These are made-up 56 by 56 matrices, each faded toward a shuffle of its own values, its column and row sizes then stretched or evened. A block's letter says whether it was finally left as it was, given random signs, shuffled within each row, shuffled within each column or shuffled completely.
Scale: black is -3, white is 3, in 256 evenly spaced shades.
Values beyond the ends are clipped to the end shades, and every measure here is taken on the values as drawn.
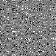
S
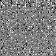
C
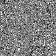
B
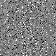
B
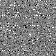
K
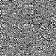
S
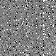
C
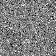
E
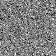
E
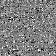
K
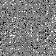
C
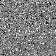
K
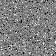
E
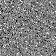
E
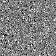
B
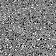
K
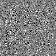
C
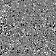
C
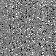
B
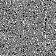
B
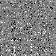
C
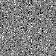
B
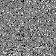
K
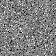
E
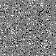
C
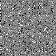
C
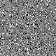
C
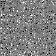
C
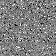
K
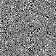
B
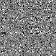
C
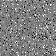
B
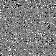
K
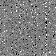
B
